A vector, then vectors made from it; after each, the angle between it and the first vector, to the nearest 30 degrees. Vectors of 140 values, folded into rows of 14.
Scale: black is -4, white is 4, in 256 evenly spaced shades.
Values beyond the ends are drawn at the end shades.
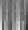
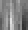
90 degrees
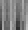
150 degrees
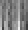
30 degrees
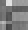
90 degrees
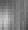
60 degrees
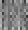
60 degrees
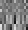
60 degrees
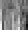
30 degrees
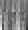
30 degrees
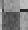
90 degrees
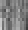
30 degrees
